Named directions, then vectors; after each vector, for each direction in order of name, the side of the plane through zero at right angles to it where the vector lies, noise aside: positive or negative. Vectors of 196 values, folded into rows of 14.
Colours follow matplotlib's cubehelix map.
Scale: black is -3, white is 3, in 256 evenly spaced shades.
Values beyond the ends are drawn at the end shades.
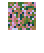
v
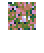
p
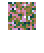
positive, positive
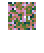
positive, positive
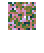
positive, positive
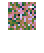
positive, negative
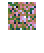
positive, negative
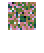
negative, positive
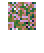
positive, positive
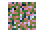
negative, negative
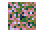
negative, positive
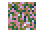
negative, negative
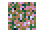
negative, negative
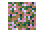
positive, positive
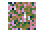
positive, positive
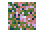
positive, negative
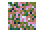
positive, negative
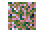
positive, positive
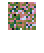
positive, negative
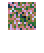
negative, positive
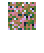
positive, positive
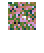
positive, negative
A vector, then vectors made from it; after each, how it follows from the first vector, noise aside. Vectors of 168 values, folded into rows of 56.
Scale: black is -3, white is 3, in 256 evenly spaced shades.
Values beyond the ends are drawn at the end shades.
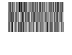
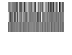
reversed, partly zeroed.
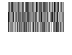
reversed, negated.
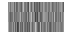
wrapped around, shrunk.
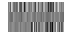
reversed, partly zeroed.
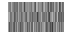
reversed, shrunk.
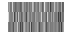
reversed, partly zeroed.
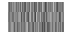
wrapped around, shrunk.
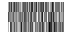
wrapped around.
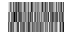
wrapped around.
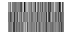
reversed, partly zeroed.
